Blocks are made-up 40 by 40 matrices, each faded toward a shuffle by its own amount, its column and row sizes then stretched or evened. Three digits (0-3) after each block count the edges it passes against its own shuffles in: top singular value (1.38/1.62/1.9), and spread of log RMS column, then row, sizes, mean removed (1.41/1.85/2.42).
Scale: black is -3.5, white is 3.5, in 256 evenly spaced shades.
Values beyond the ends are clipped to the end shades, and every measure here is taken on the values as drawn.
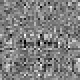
3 2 2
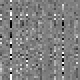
3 3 0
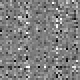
0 3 1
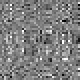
3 2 2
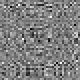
3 0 2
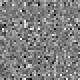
2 1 2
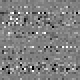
0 0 3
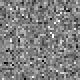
1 0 0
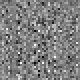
1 3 0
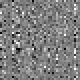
2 3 1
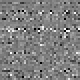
2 1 3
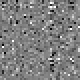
2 1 0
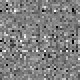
0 1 2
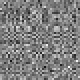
3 1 1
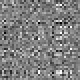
3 2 2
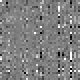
3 3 1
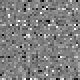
2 0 2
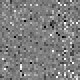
1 2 0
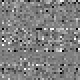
1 1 3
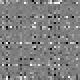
2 2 3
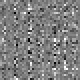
1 3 1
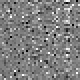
2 2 0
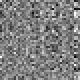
3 2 1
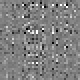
2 3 2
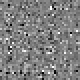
0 2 2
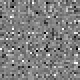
1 2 2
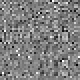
3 0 1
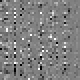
2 3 0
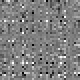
1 3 2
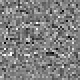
1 0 2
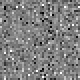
0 1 0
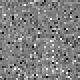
0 0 0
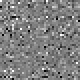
1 1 2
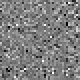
2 0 1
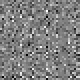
3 2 1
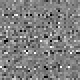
0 1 3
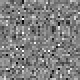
3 1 0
